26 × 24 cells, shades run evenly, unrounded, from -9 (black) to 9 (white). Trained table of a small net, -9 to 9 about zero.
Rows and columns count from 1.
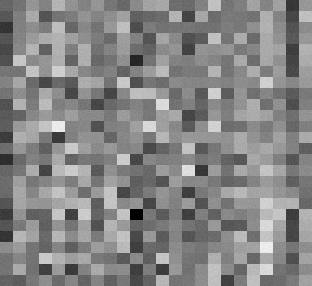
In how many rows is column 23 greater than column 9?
4
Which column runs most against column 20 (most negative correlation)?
7
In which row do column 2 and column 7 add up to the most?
6
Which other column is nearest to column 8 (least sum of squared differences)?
18
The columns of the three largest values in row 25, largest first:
21, 17, 20
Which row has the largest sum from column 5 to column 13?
12
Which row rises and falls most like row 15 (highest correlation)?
3
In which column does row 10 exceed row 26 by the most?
2
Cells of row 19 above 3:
6
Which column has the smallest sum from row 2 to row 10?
23
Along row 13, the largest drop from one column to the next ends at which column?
5
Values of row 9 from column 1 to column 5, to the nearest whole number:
-1 1 -1 3 1
